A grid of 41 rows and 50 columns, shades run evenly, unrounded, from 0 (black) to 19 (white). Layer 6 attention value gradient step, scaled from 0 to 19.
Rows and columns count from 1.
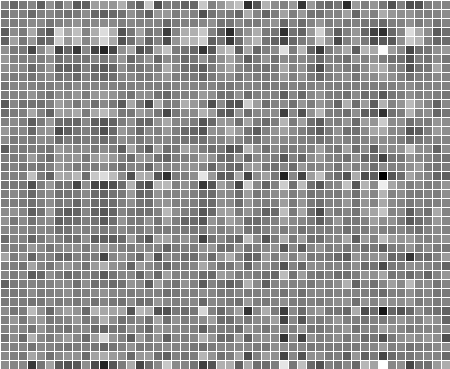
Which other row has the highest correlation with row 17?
12
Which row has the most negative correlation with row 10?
16
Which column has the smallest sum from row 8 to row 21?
17
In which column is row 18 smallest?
43
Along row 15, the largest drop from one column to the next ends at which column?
7
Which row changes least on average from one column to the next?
10
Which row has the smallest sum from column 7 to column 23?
6
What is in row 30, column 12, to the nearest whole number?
13
